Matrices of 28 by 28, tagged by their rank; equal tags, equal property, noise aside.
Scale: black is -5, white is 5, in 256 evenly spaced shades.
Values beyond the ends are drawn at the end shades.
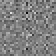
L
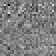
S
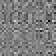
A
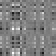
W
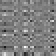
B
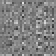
L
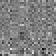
L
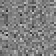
S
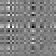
W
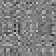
L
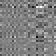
B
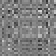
B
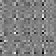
B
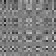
B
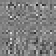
A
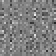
L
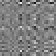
B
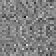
S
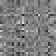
A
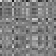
B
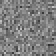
S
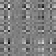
W
